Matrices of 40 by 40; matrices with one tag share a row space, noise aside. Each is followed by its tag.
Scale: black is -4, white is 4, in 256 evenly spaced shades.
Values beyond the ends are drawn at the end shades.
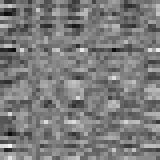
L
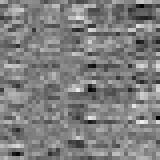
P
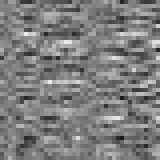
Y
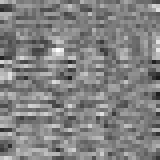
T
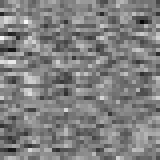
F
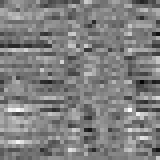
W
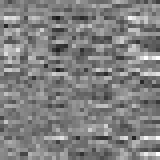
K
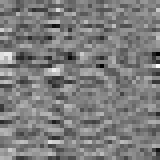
T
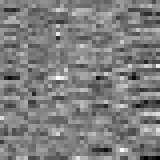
K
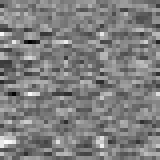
F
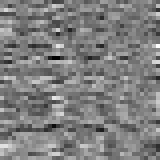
T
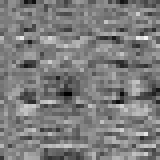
Y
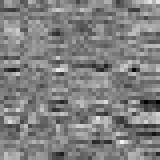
K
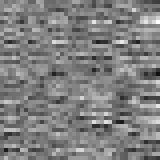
K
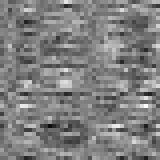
Y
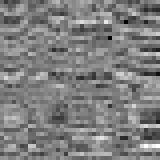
K
